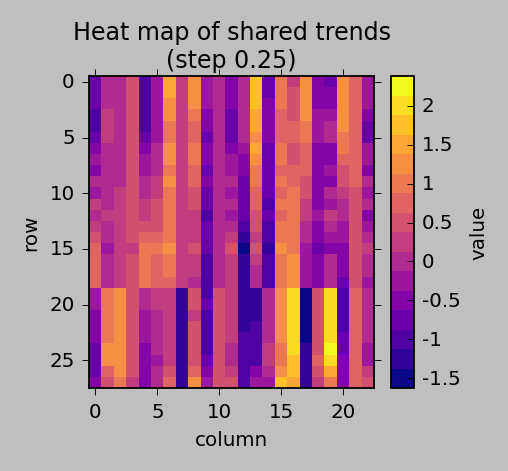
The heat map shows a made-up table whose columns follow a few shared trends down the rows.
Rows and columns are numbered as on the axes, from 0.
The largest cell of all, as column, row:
19, 24
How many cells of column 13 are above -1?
21
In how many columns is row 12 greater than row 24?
9
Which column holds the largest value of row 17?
16
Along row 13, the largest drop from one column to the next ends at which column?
14
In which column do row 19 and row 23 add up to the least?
17
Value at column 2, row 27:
1
